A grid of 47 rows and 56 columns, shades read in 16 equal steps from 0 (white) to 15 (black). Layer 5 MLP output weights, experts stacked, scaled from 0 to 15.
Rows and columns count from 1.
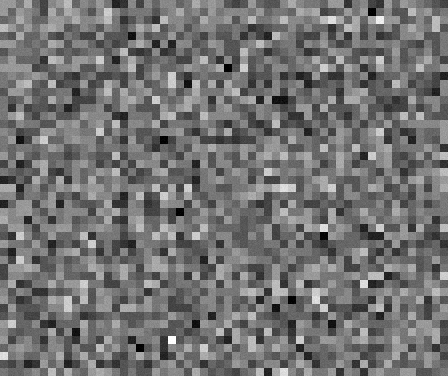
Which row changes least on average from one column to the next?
19
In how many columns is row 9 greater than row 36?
22
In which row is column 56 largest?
10
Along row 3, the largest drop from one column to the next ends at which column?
21
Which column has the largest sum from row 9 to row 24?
32
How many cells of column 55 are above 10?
7
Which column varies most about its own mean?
48
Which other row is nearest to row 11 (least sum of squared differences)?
26
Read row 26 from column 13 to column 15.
9 5 12
